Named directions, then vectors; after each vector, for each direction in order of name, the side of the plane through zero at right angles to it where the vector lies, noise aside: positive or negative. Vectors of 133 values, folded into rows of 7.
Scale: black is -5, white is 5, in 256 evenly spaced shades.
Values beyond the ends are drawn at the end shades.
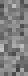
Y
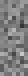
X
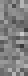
positive, negative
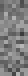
negative, positive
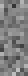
positive, negative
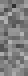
positive, negative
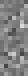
negative, negative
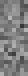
positive, positive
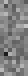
negative, negative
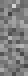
negative, positive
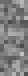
positive, negative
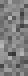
positive, positive
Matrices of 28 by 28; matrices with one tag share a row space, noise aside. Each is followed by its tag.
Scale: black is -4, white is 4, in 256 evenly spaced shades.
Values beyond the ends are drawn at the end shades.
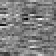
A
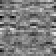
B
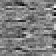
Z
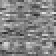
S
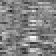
A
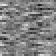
A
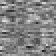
S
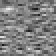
S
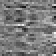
Z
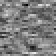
A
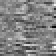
Z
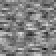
S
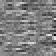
Z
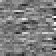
Z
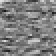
S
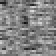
A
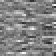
Z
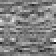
B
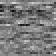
B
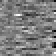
Z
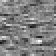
A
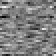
S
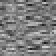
S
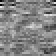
B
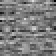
B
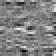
Z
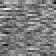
S
